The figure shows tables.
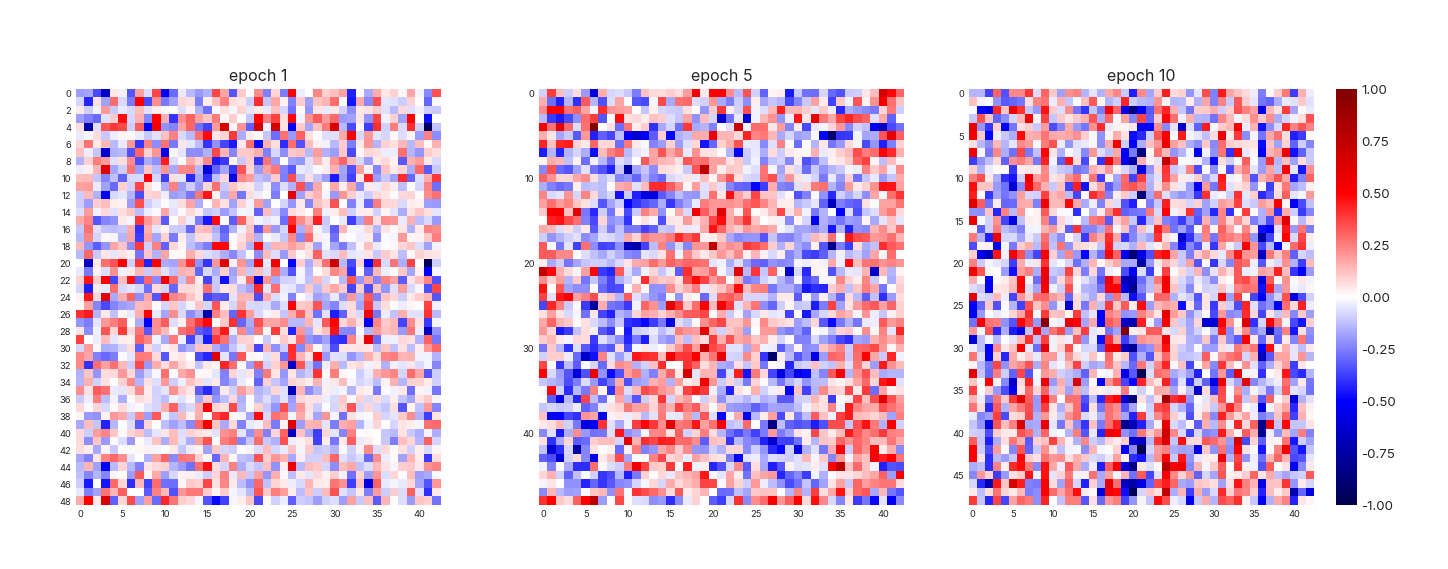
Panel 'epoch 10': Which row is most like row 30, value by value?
23
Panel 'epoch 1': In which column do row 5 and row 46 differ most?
32
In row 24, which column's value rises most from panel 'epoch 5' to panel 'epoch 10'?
31
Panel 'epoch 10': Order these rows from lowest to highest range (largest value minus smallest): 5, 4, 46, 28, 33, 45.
45, 5, 4, 46, 33, 28
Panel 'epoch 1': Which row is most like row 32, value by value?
40
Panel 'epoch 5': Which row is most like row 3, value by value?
38
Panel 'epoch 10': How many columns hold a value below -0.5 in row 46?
5
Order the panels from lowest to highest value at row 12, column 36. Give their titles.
epoch 10, epoch 5, epoch 1
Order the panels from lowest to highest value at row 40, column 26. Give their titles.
epoch 5, epoch 10, epoch 1
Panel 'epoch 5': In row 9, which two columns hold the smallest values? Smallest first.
10, 8
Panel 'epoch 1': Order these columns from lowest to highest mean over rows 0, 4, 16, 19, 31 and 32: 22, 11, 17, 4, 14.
14, 11, 22, 4, 17
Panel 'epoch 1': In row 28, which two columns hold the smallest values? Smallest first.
41, 25
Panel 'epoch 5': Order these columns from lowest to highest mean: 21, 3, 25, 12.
3, 12, 25, 21
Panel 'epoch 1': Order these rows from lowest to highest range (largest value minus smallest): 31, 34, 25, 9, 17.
34, 17, 25, 31, 9
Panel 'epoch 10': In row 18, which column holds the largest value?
34
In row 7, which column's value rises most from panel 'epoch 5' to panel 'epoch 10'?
0
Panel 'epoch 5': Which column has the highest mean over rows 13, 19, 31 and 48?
1
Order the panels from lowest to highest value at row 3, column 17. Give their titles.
epoch 1, epoch 5, epoch 10
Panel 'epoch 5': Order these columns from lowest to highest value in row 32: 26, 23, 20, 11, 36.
26, 11, 36, 23, 20
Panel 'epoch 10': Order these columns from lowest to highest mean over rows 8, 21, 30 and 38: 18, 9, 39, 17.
39, 18, 17, 9
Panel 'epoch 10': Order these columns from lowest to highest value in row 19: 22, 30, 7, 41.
22, 7, 41, 30
